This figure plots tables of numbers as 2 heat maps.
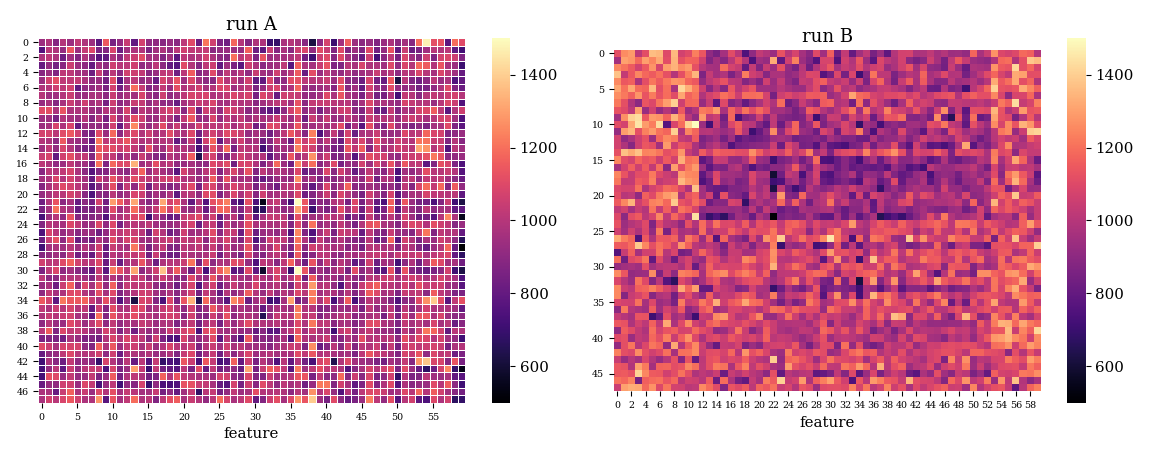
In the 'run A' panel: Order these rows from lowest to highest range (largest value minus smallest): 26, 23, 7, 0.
7, 26, 23, 0
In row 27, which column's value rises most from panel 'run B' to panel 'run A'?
29
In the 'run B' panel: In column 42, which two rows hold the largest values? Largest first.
31, 35
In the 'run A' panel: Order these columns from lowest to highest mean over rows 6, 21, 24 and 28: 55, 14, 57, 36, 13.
55, 14, 57, 13, 36
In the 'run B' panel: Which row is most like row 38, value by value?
40
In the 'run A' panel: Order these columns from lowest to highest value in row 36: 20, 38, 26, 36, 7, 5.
7, 20, 5, 38, 26, 36
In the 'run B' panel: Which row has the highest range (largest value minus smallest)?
23
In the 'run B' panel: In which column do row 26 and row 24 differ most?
33
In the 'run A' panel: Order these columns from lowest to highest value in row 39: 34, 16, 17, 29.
17, 34, 16, 29
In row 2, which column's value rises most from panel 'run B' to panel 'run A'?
27
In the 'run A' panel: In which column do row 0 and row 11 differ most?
54
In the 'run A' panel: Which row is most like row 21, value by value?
30
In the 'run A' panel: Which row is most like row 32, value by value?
46
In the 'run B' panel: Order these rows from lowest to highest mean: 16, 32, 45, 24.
16, 45, 32, 24
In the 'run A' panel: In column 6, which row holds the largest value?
34
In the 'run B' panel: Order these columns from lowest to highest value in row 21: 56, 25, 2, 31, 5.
31, 56, 25, 5, 2
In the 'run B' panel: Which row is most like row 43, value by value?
30
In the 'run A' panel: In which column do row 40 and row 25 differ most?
38
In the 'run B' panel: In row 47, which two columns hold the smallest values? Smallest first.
56, 15
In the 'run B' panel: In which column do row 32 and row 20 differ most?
8
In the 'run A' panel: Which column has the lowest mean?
59
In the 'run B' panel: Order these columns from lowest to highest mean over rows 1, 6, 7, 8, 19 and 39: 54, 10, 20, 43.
43, 20, 10, 54
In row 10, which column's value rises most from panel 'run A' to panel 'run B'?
11
